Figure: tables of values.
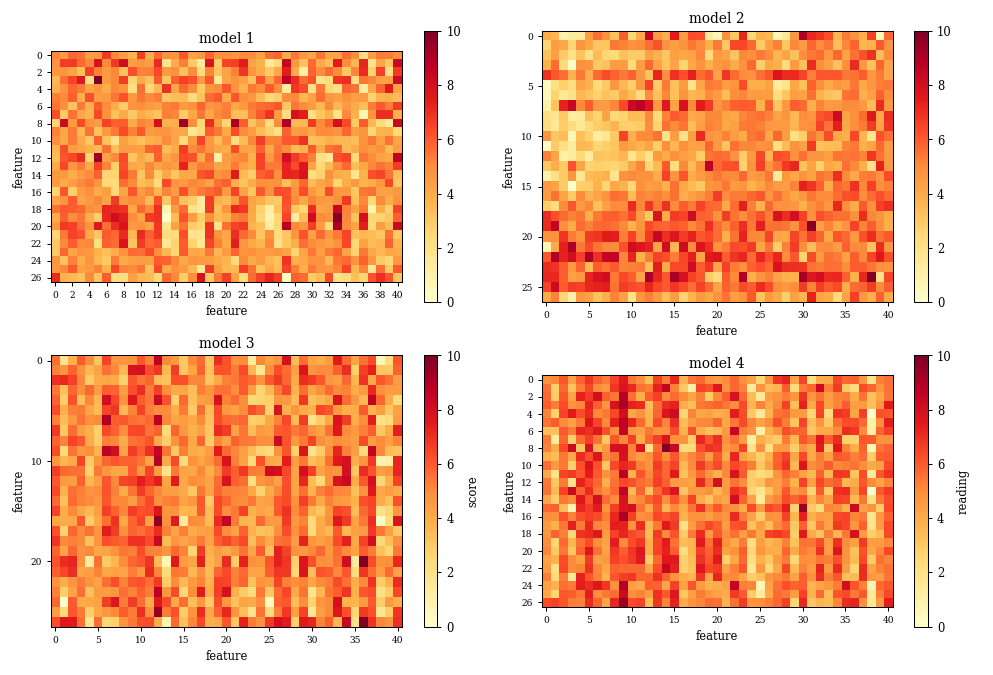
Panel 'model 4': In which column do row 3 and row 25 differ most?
25
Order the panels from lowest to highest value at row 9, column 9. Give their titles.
model 2, model 1, model 3, model 4
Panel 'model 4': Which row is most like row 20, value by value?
19
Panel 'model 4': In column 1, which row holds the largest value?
26
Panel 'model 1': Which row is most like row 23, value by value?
11
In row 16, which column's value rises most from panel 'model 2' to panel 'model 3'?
12
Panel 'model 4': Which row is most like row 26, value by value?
5
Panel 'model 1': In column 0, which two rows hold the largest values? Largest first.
26, 7
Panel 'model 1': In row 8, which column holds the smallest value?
39
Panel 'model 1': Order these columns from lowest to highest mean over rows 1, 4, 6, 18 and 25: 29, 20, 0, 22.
29, 0, 20, 22
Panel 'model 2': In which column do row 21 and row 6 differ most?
3
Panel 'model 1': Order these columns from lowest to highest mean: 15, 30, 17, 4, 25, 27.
17, 25, 4, 30, 15, 27
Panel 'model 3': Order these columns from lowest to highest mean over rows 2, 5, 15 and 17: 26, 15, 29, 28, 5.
5, 28, 15, 29, 26
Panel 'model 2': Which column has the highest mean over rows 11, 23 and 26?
31
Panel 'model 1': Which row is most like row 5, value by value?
9
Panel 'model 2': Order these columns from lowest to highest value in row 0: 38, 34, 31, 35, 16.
34, 16, 35, 38, 31
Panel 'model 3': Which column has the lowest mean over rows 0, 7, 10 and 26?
38
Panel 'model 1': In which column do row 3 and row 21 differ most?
5
